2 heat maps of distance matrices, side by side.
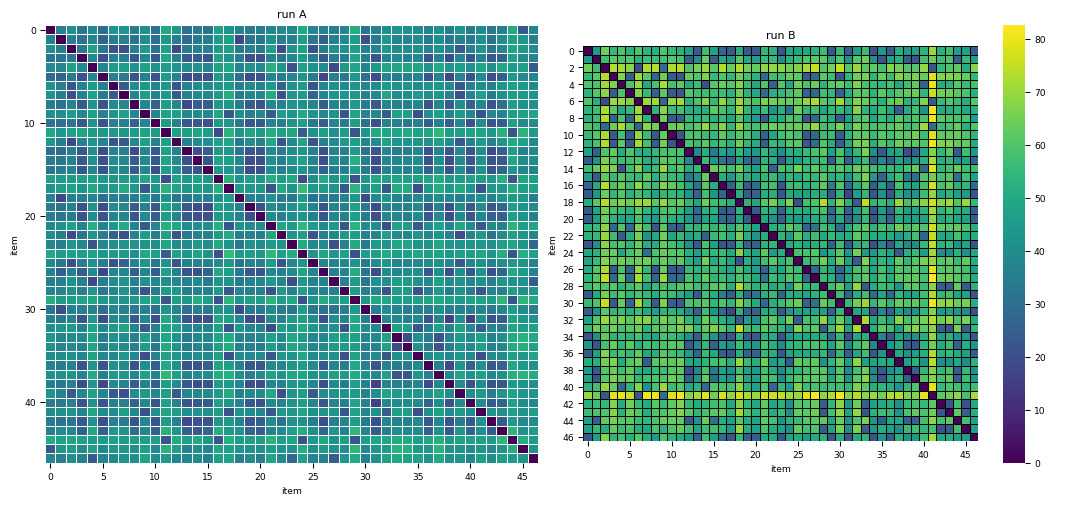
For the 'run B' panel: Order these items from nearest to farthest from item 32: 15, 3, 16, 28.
16, 15, 3, 28
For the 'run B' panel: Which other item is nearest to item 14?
4
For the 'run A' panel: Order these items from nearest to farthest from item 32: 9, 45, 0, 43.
9, 43, 0, 45
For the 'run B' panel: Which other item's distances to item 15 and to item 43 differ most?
33
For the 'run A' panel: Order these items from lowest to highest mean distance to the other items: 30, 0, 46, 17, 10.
10, 30, 0, 46, 17
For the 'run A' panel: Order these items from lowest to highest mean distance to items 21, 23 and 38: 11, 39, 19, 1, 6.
19, 1, 6, 39, 11
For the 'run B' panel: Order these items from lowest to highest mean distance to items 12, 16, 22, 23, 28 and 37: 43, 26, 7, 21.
7, 43, 26, 21
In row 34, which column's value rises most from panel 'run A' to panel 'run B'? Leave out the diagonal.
33
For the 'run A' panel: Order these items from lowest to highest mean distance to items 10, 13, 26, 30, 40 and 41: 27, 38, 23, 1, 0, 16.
38, 1, 0, 27, 23, 16
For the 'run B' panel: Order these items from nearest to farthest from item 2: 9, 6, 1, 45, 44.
6, 9, 45, 1, 44
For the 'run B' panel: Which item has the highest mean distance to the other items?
41
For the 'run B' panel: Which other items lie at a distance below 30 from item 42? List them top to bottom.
28, 33, 43, 45
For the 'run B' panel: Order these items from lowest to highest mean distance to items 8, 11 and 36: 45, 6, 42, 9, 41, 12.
12, 45, 42, 9, 6, 41
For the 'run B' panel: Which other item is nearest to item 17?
31
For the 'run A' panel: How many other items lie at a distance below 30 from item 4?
3
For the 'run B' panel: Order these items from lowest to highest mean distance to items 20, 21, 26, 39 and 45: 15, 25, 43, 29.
29, 15, 43, 25
